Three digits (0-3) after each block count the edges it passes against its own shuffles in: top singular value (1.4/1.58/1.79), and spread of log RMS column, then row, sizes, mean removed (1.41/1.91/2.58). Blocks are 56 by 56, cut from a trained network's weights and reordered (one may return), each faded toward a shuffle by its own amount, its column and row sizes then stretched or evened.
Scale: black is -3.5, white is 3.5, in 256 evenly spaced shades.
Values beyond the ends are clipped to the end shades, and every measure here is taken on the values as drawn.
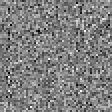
1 1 0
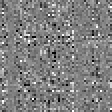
1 3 2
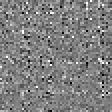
0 2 2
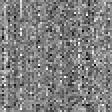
2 2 0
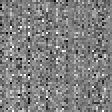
0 3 1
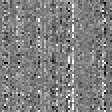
2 3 0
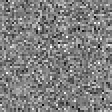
1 0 0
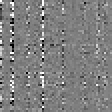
3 3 1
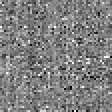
0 0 2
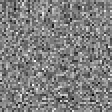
2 0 0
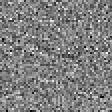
2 0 1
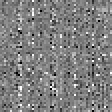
0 3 2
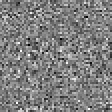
2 1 1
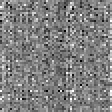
2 2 2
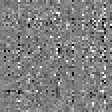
0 3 2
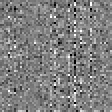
3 3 1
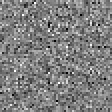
2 1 0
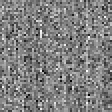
1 1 0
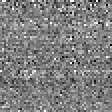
0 0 2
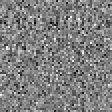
1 0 1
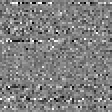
0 0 3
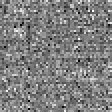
0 1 0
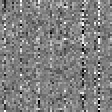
2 3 0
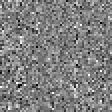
0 2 0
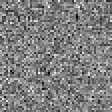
2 1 0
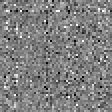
0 2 1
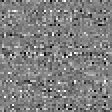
1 1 3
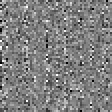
1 3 0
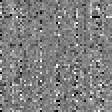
0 3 2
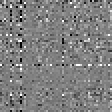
3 3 3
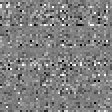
0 2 3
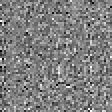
2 2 0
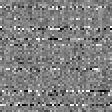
3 0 3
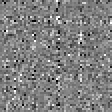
1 2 2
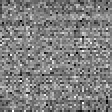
3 2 0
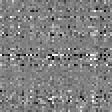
2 1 3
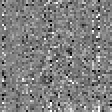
0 3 0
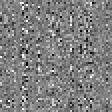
1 3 1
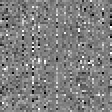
0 3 0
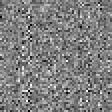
2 2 1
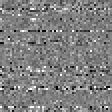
3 1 3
